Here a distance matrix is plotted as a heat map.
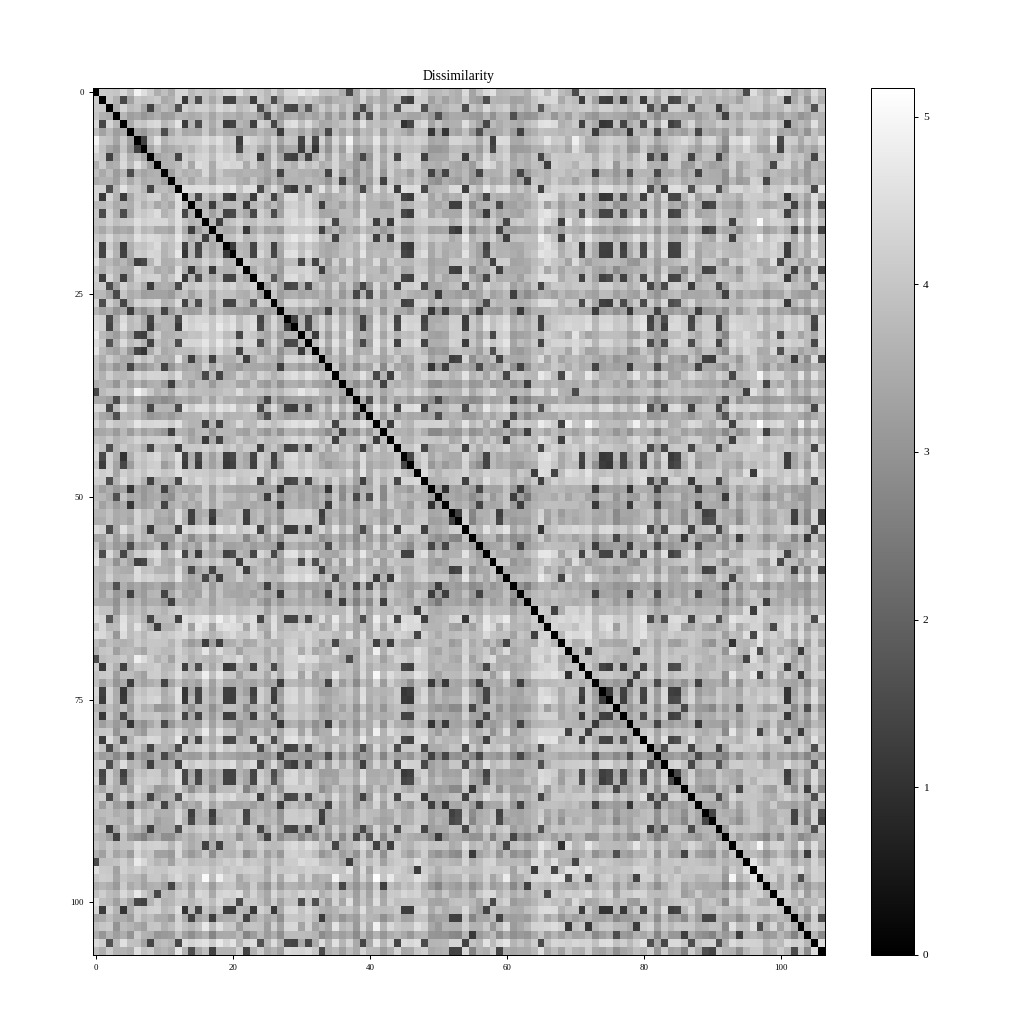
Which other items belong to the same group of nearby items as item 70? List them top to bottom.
0, 37, 95
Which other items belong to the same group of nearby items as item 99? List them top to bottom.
9, 66
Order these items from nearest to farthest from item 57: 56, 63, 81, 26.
26, 56, 63, 81
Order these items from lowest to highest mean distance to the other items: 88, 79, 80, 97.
88, 80, 79, 97
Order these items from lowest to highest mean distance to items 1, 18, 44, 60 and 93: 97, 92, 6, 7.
92, 7, 6, 97
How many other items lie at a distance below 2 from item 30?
6
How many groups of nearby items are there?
13
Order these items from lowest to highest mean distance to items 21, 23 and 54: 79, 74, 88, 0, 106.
74, 88, 79, 106, 0
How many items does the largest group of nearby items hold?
19
